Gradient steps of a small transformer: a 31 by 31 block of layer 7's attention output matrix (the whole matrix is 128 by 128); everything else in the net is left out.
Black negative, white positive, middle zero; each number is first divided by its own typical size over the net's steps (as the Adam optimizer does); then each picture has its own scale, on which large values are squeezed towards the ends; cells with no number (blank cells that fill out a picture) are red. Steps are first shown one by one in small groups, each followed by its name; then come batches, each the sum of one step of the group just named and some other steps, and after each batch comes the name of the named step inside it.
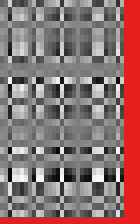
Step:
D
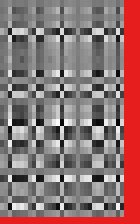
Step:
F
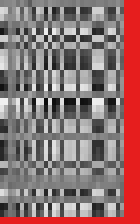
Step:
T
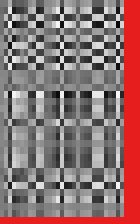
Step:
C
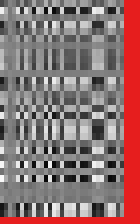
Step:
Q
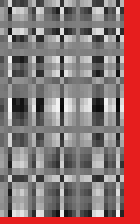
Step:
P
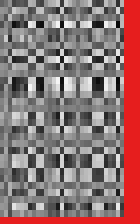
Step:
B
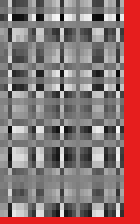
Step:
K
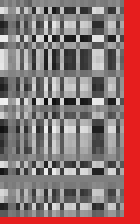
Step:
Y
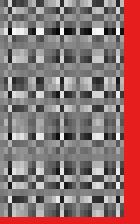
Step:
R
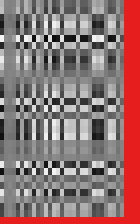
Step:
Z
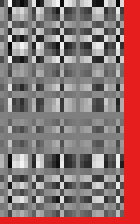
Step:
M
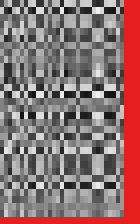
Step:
R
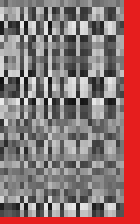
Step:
T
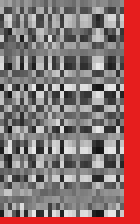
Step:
F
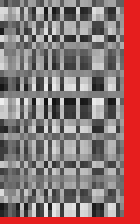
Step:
T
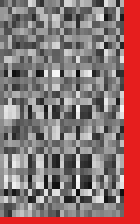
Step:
P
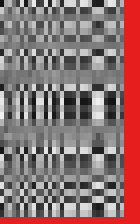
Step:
T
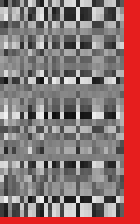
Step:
Q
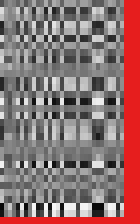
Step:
Q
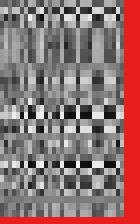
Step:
Q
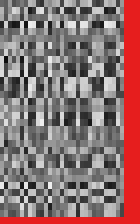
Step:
B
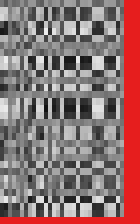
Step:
T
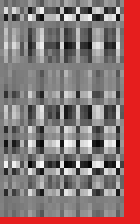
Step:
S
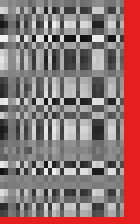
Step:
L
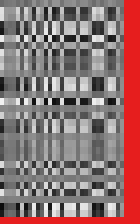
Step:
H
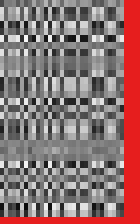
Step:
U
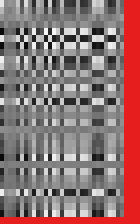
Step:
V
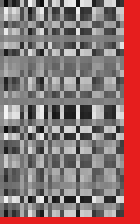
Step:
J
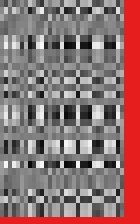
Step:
S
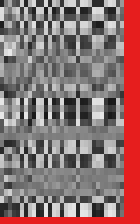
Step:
H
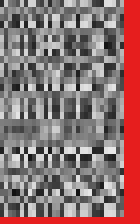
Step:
U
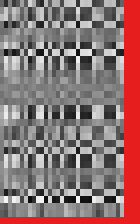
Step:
J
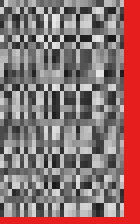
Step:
L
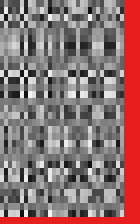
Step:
S
